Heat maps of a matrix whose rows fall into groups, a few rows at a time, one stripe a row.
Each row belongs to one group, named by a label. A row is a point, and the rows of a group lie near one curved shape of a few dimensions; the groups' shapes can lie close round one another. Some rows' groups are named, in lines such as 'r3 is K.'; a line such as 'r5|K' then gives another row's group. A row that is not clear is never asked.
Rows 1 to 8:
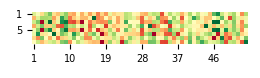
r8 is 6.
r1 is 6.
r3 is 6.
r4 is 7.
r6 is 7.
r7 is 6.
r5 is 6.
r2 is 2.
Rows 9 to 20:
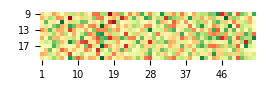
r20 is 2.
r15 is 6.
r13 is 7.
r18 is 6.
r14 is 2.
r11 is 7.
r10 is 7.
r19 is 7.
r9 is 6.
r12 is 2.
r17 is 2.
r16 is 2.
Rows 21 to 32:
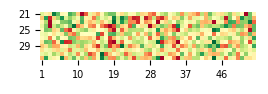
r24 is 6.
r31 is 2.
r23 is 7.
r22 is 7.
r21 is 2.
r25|7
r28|7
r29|6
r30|7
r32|7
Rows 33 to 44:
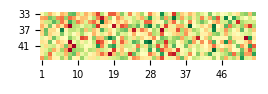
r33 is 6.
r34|7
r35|2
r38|7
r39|2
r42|7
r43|6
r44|7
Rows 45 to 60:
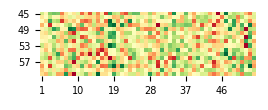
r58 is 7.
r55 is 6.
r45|6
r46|6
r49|2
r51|2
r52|2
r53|2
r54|7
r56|6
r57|2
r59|6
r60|2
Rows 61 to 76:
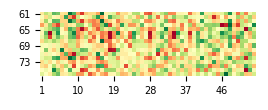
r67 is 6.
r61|2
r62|2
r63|2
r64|6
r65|2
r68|2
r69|6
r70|7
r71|2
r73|7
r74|2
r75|2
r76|6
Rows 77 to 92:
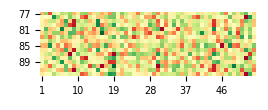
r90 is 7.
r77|7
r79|2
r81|7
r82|2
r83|7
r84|6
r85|6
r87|7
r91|2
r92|2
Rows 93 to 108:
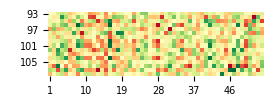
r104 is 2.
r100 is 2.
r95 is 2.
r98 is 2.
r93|6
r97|7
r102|6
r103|6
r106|6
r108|7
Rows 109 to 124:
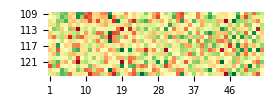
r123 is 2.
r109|2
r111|6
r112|6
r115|7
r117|6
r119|6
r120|7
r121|7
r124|6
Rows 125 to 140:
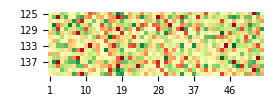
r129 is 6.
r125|2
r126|6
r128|7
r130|7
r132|6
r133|6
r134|2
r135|7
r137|7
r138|6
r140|2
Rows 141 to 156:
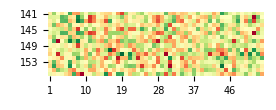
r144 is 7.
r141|7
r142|2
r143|2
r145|7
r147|7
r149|7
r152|6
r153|7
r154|7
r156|2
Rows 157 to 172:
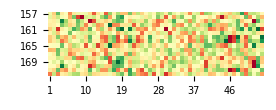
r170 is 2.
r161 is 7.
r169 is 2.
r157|6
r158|2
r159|2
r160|2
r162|7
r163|6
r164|6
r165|2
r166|6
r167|6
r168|2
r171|6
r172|7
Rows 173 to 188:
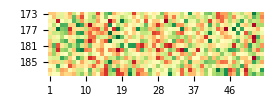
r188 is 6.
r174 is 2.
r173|2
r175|7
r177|6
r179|2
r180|2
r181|7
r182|6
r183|7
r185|2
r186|6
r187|6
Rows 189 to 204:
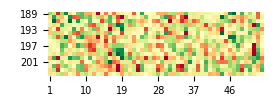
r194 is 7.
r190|7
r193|7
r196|6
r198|2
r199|2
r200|7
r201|2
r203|6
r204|7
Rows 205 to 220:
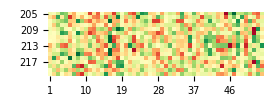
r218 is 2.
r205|6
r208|6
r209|2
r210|2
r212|2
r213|6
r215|2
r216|7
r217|2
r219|6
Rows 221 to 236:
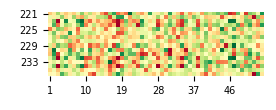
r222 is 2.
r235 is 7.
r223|6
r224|6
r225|7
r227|6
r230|7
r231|7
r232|6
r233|2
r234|6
